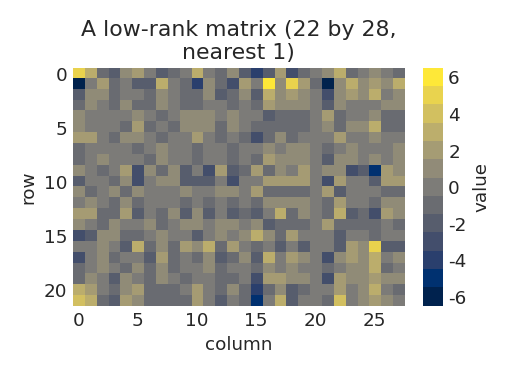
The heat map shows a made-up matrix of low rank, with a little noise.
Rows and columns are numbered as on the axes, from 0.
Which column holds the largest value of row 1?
16
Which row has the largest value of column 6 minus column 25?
9
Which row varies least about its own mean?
7
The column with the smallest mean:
15
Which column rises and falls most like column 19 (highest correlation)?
27
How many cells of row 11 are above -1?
19
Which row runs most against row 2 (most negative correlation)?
14
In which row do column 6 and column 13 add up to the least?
1
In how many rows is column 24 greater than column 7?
6
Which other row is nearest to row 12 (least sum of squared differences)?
3
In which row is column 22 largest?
21
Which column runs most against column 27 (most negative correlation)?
13
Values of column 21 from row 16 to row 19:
0 -3 -1 -3
